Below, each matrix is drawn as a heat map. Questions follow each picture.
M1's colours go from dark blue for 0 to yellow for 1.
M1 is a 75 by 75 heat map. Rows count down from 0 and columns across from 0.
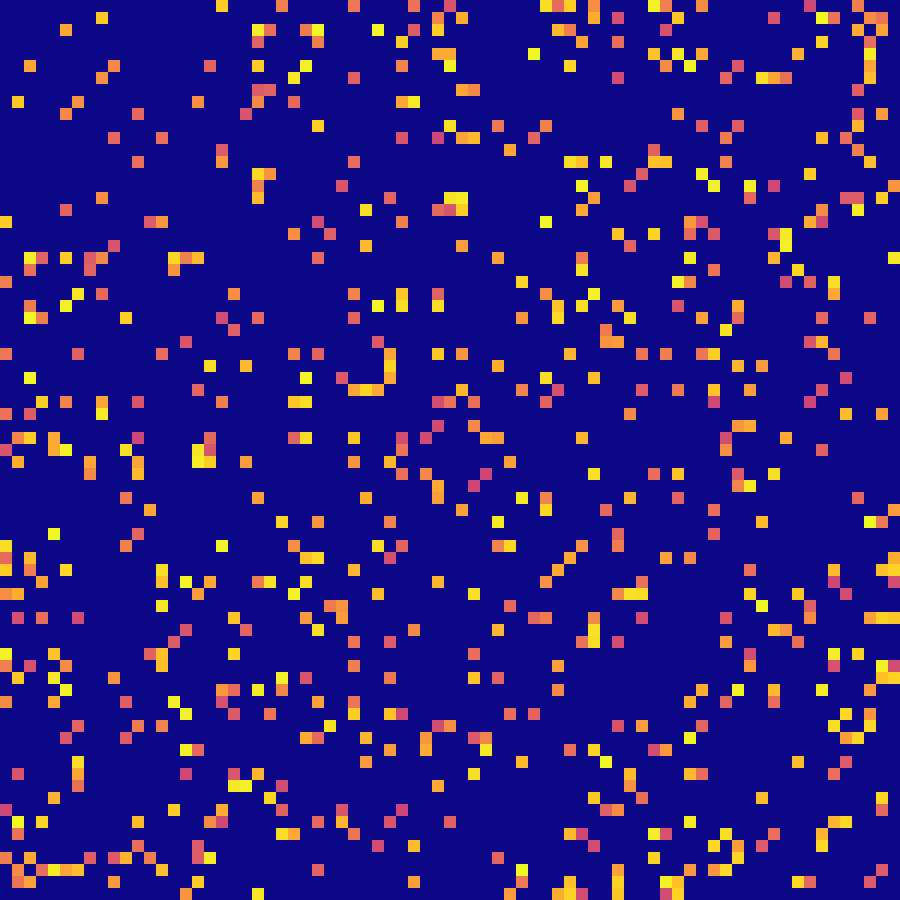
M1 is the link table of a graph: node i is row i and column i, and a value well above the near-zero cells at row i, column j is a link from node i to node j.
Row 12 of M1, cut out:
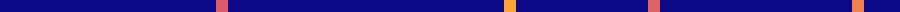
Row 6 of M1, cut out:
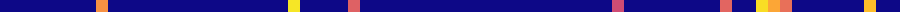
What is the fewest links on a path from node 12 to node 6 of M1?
4
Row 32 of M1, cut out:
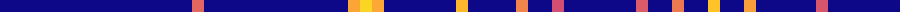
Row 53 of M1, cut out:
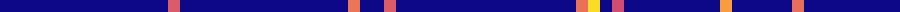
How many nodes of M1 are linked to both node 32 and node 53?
1
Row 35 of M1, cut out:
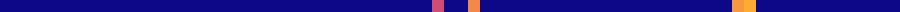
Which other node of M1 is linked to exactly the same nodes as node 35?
node 40
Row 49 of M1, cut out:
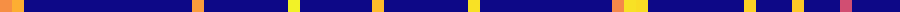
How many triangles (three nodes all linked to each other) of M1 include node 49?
6
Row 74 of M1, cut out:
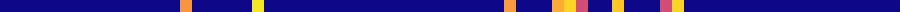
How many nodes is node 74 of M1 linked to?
9
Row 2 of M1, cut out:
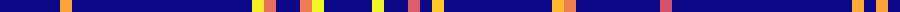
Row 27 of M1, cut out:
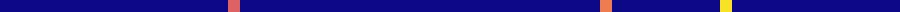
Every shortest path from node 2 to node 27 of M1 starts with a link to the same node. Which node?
node 36
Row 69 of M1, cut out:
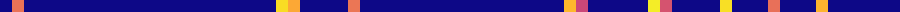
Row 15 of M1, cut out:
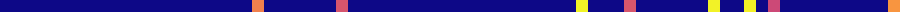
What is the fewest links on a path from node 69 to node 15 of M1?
2
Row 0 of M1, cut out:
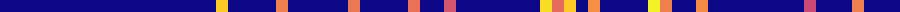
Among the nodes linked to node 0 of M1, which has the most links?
node 29
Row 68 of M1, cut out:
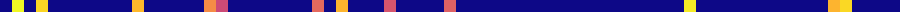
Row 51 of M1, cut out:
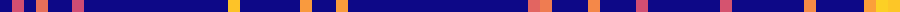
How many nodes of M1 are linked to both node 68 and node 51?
3
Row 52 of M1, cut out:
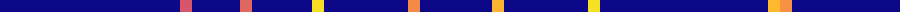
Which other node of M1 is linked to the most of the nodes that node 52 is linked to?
node 21
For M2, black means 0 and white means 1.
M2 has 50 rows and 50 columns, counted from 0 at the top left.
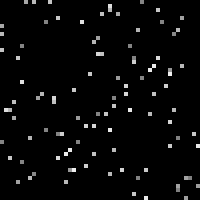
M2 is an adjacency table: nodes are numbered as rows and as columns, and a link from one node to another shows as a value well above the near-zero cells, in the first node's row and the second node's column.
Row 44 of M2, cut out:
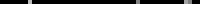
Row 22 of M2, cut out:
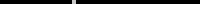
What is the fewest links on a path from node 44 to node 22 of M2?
6
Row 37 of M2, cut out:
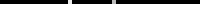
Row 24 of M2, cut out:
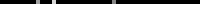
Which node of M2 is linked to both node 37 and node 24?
node 28
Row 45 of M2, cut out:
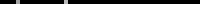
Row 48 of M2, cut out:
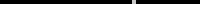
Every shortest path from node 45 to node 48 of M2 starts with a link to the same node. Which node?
node 4
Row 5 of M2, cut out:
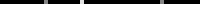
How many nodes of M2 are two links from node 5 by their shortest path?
1
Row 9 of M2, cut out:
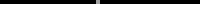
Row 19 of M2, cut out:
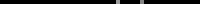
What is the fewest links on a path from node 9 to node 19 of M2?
6
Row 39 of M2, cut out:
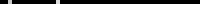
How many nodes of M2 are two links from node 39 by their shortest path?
3
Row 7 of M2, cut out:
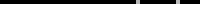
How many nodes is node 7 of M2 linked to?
2
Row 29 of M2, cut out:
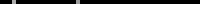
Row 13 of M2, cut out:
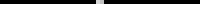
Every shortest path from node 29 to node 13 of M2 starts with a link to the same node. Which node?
node 3
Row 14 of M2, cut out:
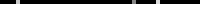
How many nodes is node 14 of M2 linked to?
3
